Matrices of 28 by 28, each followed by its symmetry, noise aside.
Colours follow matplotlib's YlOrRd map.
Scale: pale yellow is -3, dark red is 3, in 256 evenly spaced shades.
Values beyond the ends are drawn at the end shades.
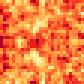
mirrored top to bottom.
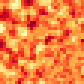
antisymmetric.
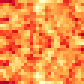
mirrored top to bottom.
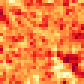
antisymmetric.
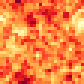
antisymmetric.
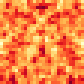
mirrored left to right.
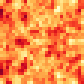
mirrored top to bottom.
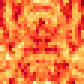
mirrored left to right.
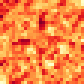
symmetric.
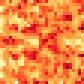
mirrored top to bottom.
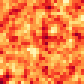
symmetric across the other diagonal.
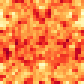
mirrored left to right.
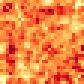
symmetric.
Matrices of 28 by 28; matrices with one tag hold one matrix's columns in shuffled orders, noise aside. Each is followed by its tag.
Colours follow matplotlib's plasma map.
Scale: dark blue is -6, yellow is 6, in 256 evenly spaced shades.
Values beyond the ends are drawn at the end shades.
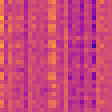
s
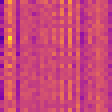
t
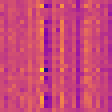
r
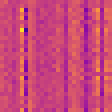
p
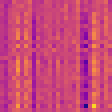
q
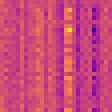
p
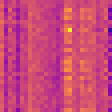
p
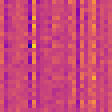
s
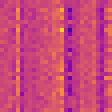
p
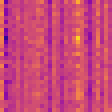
t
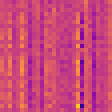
q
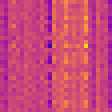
s
